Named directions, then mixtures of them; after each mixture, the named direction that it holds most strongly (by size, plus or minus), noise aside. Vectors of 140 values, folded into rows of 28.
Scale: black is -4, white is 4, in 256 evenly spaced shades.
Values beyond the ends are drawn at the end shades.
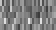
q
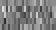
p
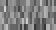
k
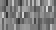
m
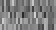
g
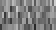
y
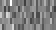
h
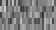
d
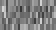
p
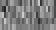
m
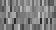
q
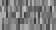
m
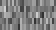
d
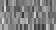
k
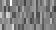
h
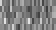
q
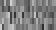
g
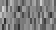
p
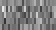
p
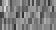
m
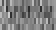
g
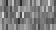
m
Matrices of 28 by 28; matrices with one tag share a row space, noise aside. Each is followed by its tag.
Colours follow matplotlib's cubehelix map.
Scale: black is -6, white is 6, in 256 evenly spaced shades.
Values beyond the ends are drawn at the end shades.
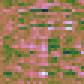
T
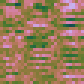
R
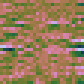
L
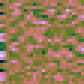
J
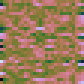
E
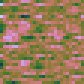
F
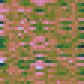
E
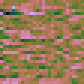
F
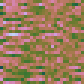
F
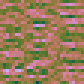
R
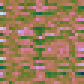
E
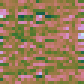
E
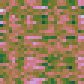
J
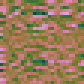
J
